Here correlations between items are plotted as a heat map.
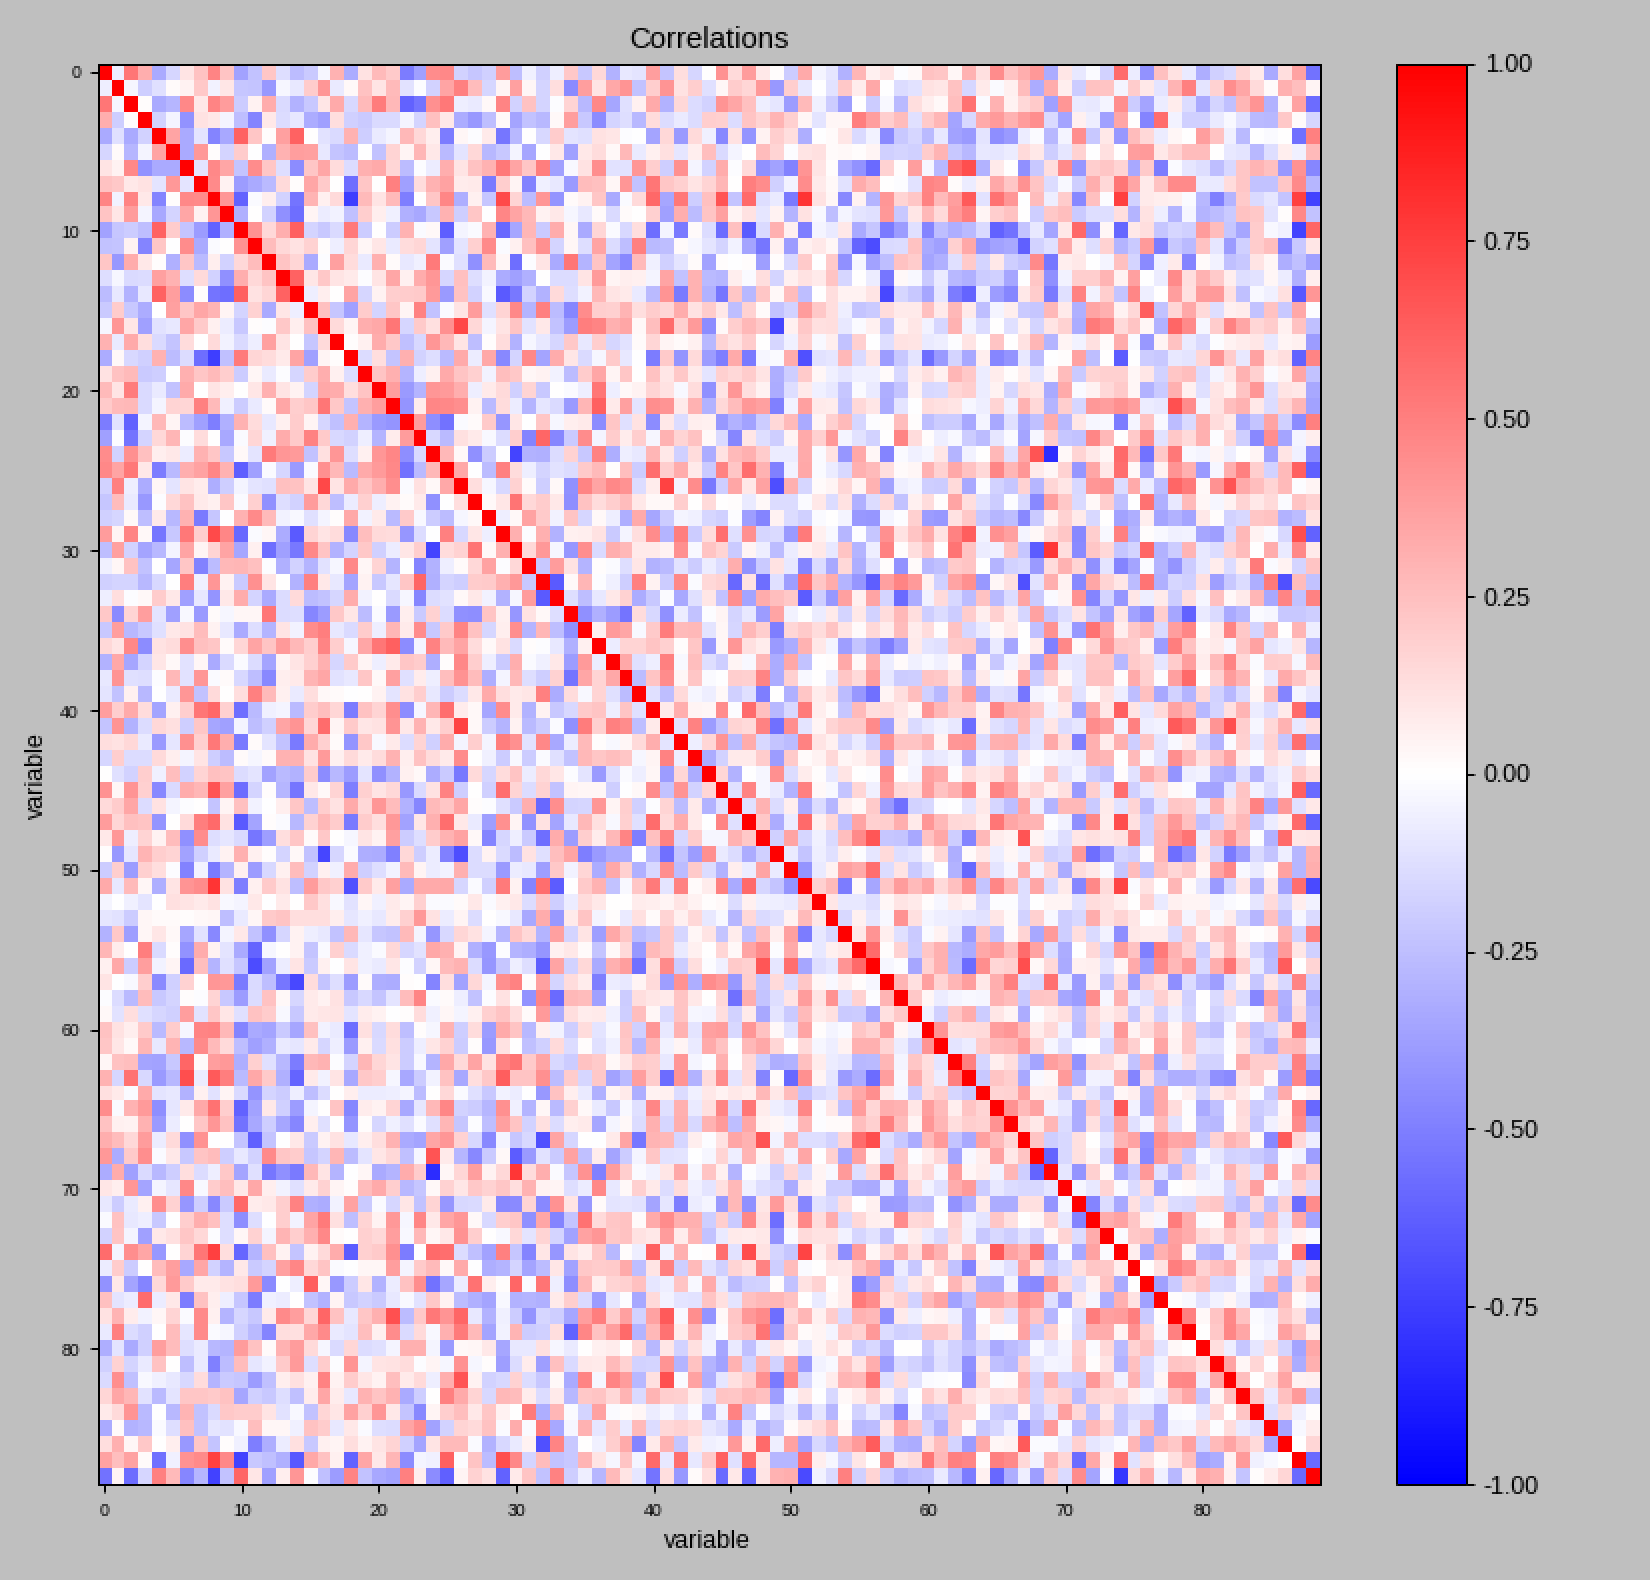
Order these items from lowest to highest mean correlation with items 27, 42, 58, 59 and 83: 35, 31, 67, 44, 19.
67, 31, 44, 19, 35
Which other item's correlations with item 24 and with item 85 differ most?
69
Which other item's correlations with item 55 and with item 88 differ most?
74
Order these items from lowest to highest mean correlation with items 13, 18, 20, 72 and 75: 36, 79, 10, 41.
10, 79, 36, 41
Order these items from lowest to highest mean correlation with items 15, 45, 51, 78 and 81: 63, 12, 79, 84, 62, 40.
84, 12, 63, 62, 79, 40
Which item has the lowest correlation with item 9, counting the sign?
14
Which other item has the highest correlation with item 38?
79
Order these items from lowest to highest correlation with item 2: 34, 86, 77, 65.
77, 86, 34, 65
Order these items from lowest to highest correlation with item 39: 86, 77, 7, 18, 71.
86, 77, 7, 71, 18
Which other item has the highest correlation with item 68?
24
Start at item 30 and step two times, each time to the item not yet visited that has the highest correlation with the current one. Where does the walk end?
57
